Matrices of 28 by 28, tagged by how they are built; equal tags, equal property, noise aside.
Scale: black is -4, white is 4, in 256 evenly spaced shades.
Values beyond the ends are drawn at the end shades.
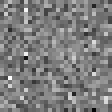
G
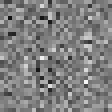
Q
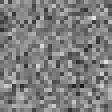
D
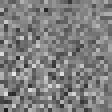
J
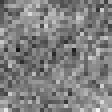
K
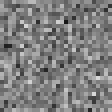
D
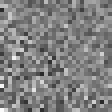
J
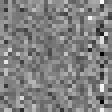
G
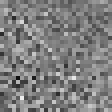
J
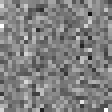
G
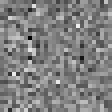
G
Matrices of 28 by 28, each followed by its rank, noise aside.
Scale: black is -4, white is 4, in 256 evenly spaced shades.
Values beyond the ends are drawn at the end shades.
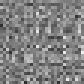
five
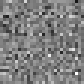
six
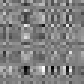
two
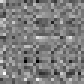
three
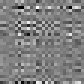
two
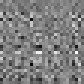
three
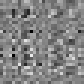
three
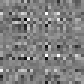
three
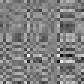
two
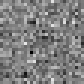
six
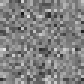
four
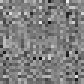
five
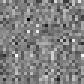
six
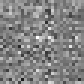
six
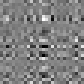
two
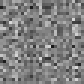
five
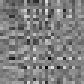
three
